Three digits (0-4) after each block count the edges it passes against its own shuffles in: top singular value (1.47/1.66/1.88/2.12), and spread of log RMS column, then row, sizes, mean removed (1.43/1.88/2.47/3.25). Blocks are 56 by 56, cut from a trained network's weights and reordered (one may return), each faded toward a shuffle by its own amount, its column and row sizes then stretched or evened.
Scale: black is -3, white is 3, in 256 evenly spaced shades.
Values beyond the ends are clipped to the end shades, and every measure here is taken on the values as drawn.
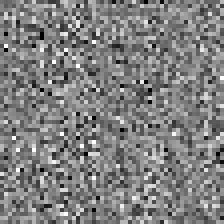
0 2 0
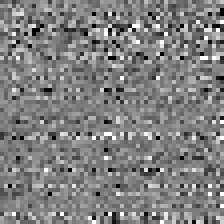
0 1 4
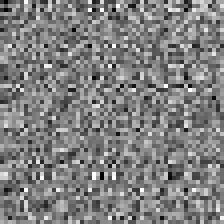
4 0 3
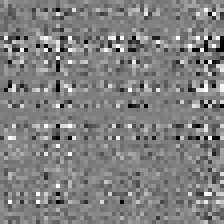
2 3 4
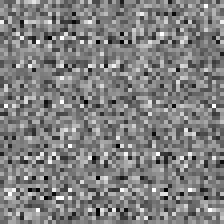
1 0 3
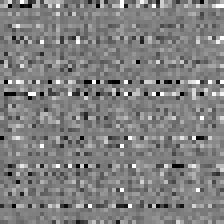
1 0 4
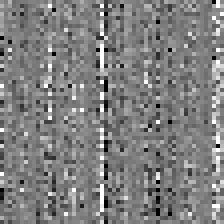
3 4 0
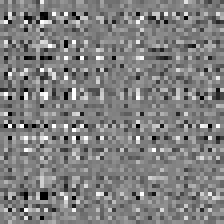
4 3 4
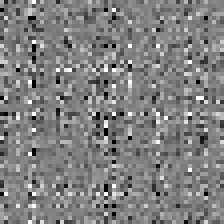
1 4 3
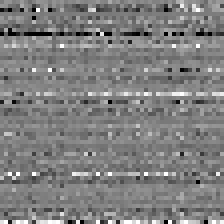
4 0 4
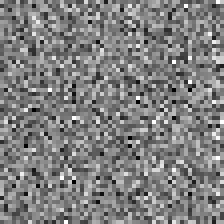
0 1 0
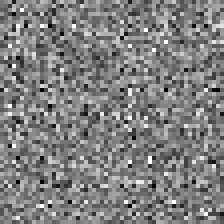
1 1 2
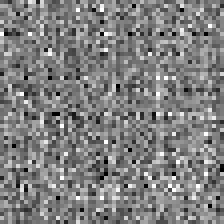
0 0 2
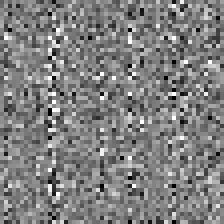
2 3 1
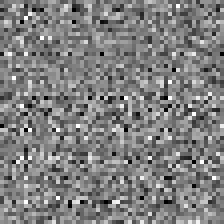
0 0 3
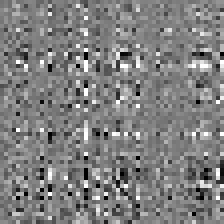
4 4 3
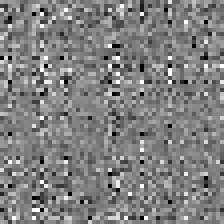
1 3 3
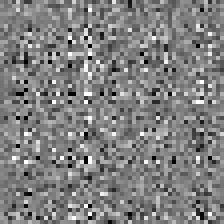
1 3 3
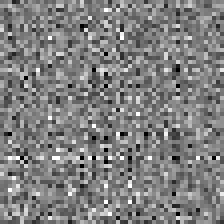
2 3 1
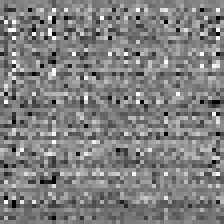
1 2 3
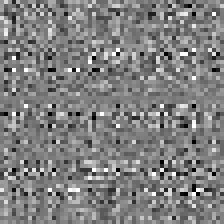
3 2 4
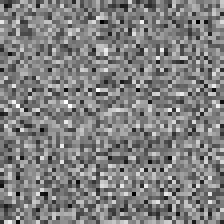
3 0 2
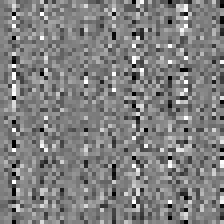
3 4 1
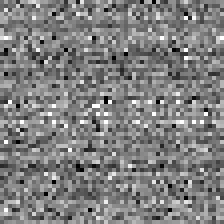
1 0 2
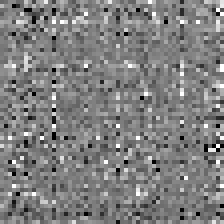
0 3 2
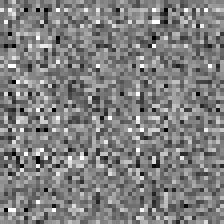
2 2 3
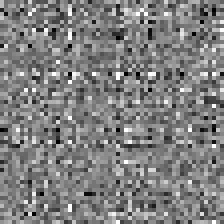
3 2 3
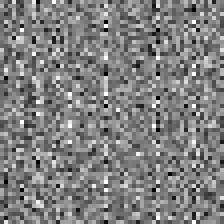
3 3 0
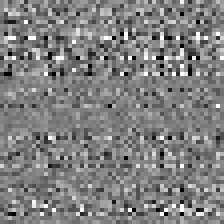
3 1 4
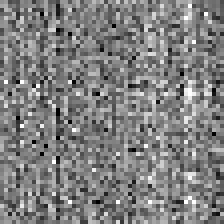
2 1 0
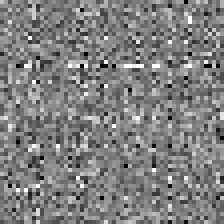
2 3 1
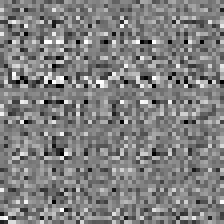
4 2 4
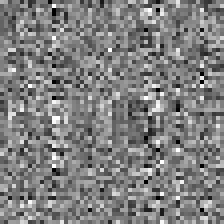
3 3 0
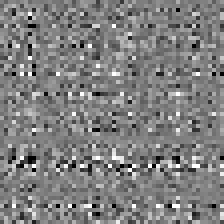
3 3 4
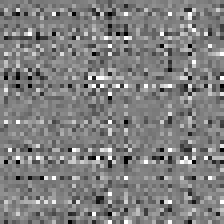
2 3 4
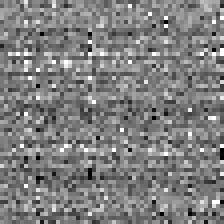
2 2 1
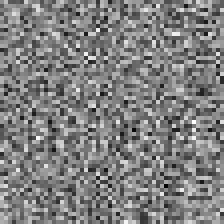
3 0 0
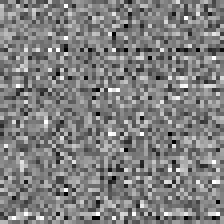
1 1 2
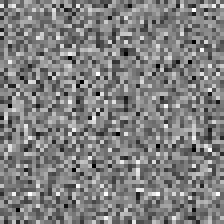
1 1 0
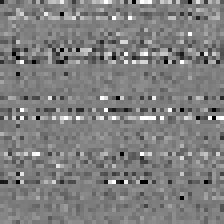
1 1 4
